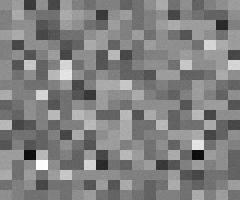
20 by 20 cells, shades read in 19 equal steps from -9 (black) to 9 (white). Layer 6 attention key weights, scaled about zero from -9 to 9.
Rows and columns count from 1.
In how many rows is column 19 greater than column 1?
9
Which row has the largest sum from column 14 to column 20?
7
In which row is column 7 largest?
12
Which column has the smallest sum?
3
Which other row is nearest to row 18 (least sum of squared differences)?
8
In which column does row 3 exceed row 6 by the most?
6
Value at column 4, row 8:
-2
